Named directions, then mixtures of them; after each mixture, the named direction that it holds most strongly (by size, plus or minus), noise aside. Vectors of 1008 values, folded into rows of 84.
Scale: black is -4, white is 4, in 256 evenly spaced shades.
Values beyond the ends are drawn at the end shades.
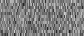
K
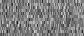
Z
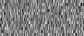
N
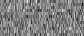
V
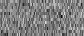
K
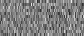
V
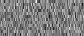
V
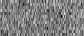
K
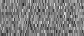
K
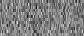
Z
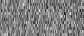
K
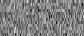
V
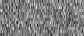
Z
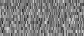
N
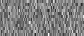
N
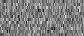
Z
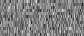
V
